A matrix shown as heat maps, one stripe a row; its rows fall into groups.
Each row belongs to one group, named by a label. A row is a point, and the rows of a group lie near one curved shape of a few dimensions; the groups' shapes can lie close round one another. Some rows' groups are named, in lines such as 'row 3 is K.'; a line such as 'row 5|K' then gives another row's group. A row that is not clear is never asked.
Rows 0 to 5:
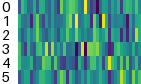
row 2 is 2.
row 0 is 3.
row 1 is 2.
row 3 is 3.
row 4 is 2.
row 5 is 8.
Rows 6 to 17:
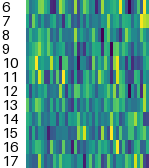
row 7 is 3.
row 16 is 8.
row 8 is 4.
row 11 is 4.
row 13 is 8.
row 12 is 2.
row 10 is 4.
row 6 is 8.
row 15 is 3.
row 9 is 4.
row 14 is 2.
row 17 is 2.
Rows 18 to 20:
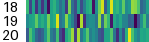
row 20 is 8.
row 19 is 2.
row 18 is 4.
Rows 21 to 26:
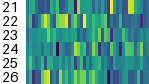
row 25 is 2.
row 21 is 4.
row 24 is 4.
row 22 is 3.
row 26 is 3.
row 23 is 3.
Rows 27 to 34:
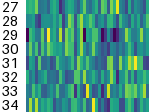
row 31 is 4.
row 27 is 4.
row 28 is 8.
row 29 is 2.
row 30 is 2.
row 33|4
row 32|2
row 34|4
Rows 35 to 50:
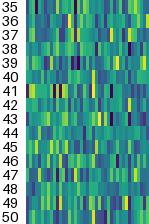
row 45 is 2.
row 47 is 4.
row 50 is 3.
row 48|3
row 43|3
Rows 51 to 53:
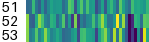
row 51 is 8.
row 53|2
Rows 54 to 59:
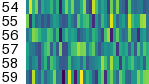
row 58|4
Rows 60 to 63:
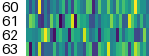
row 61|4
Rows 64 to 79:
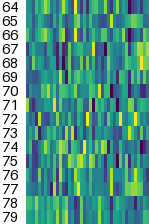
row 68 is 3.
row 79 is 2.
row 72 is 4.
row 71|3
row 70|3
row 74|3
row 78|2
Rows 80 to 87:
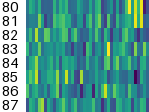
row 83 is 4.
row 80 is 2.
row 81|2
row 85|2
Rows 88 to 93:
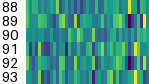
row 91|4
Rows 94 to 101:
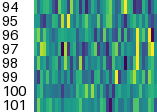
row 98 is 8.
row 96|2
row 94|4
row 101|4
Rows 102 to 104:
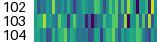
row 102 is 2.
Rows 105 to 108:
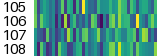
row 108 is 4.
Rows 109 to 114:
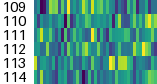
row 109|3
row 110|3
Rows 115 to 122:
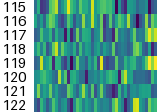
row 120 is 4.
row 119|3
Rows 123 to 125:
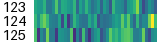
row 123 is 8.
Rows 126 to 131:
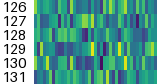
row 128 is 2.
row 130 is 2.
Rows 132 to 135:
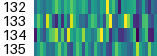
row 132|3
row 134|3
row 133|4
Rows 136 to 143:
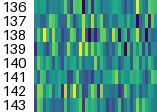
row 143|4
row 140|4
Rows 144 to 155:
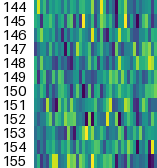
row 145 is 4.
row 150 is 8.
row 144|4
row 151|4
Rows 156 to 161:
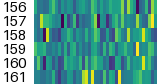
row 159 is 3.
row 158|4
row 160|4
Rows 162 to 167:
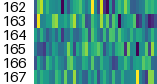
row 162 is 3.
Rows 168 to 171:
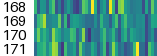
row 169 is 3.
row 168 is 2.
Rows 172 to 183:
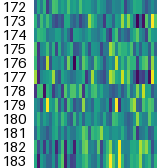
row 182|4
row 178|4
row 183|4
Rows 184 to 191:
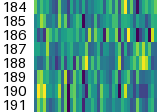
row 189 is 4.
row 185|4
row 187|2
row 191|4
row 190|4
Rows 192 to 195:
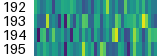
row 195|4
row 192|2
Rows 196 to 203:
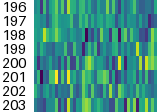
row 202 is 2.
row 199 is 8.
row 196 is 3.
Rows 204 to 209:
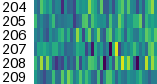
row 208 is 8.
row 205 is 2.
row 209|3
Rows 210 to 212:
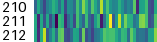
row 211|4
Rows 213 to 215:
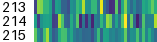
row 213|3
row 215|2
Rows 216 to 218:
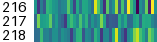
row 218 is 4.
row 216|2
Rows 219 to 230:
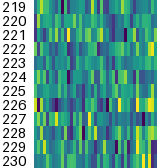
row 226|3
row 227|2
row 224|4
